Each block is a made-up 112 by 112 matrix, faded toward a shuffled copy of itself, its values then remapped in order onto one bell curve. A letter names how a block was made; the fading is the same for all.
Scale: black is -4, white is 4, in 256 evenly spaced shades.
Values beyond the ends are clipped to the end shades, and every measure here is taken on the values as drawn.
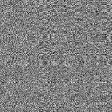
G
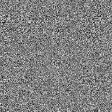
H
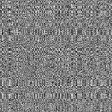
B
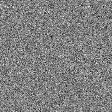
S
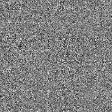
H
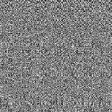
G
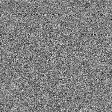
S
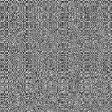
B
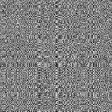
B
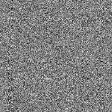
H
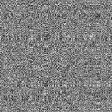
G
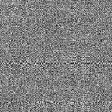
G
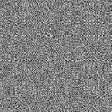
G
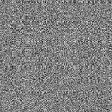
G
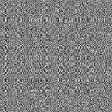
B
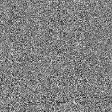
H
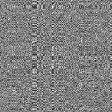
B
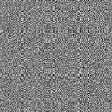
B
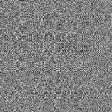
G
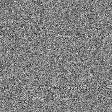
S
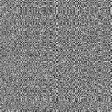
B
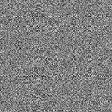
G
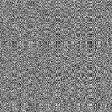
B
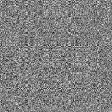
G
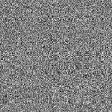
G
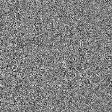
H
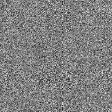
H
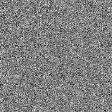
H
